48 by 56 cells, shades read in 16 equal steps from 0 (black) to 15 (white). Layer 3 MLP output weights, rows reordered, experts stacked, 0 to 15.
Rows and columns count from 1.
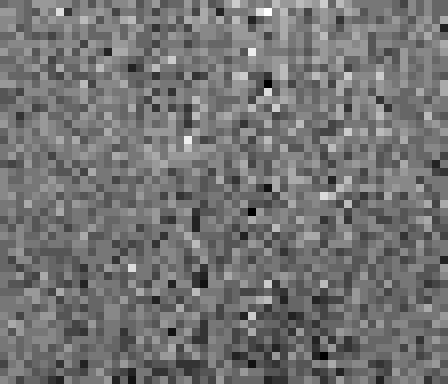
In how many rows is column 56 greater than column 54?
22
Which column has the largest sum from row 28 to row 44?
6
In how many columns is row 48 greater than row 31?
17
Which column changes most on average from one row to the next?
34
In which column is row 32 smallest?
36
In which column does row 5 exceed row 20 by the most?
41
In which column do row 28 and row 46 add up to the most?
54
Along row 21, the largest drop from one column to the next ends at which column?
32
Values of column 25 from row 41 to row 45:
7 5 3 7 9
